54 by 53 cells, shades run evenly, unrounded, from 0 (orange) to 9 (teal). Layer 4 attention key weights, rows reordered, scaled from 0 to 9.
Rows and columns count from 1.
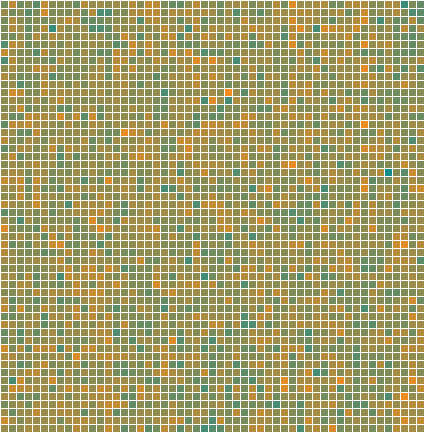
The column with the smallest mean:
12
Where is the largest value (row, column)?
22, 49
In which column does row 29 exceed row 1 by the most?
37
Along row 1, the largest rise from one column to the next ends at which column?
51
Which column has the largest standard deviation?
46
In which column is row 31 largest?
13
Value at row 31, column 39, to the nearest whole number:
5
